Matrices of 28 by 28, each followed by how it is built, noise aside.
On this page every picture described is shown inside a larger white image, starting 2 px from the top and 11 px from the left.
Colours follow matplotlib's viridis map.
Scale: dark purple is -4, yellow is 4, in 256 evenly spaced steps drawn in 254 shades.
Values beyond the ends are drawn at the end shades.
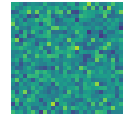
noise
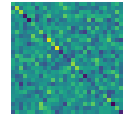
diagonal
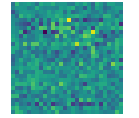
uneven rows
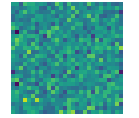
repeating rows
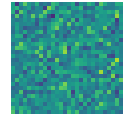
noise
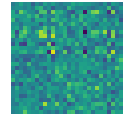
low rank
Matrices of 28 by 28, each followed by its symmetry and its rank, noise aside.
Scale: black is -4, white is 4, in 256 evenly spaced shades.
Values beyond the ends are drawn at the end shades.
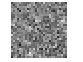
symmetric, rank eight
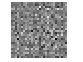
no symmetry, rank seven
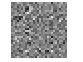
no symmetry, rank six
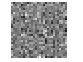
antisymmetric, rank six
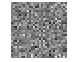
no symmetry, rank seven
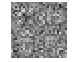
symmetric, rank eight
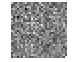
symmetric, rank eight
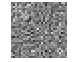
symmetric, rank eight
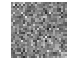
symmetric, rank eight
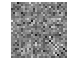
symmetric, rank eight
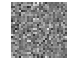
no symmetry, rank six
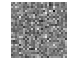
symmetric, rank eight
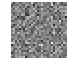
symmetric, rank seven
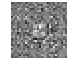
symmetric, rank six
